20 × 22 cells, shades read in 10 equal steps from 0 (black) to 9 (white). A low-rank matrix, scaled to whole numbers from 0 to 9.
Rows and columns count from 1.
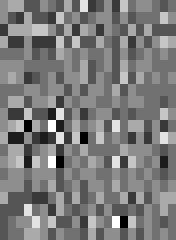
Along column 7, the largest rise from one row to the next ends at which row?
11
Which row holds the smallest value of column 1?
3
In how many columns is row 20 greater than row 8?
8
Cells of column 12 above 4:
10
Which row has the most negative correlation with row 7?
20
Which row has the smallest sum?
12
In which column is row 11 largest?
7
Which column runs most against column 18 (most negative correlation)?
4
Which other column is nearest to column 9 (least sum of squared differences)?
19
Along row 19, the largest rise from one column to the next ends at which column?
17
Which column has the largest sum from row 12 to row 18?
15
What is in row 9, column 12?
5
